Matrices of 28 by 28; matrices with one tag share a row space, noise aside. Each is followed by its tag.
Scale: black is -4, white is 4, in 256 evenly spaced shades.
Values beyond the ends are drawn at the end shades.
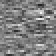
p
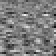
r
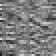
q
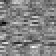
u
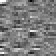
u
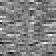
q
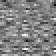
r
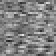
p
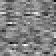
r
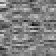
u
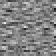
r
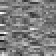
u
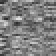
u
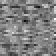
r
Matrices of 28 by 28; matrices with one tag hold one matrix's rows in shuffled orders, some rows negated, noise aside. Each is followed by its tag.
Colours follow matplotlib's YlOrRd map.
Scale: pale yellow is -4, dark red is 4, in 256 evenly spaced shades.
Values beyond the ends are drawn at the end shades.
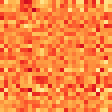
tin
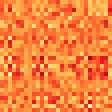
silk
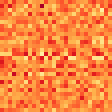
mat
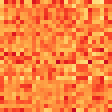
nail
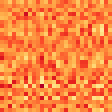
mat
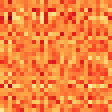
silk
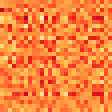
mat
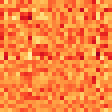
tin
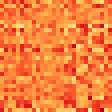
nail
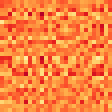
mat
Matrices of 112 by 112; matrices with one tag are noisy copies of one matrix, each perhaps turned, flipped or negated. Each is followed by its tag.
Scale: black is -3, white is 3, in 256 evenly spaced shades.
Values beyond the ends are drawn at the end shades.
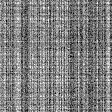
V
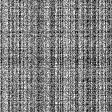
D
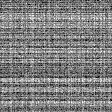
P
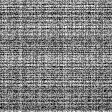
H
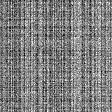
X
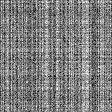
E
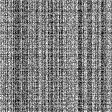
P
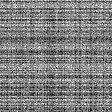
D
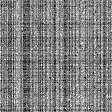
E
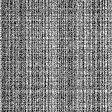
H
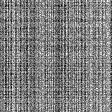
H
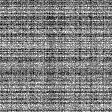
D
